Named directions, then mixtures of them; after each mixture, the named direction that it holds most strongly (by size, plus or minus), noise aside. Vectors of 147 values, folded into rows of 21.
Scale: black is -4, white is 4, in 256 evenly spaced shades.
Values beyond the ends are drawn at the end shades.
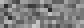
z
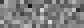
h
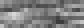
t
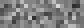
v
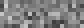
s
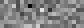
h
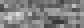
t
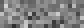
s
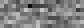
z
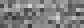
t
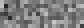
s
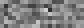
z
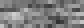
t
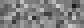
v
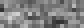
s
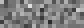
h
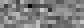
z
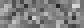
v
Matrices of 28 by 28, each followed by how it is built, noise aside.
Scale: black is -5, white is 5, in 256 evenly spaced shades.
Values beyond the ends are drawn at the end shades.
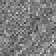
Hankel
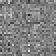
low rank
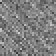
Toeplitz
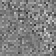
upper triangular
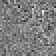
upper triangular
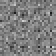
low rank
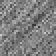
Hankel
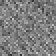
Toeplitz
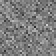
Toeplitz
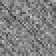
Toeplitz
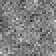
smooth
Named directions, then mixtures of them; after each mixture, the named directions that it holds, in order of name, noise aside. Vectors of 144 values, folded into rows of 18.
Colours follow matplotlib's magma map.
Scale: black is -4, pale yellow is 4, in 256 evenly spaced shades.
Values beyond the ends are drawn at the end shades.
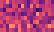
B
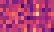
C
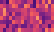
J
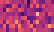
B, C.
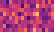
C, J.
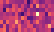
B, C.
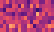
B.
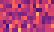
B, J.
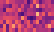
B, C.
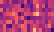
C.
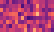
C.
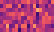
B, J.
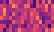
J.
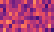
C, J.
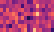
C.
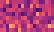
B.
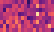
B, C.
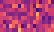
B, J.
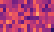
C, J.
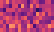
B.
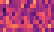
B, J.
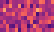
B.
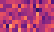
B, J.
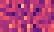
B, C.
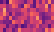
J.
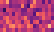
B, J.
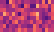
C, J.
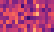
C.
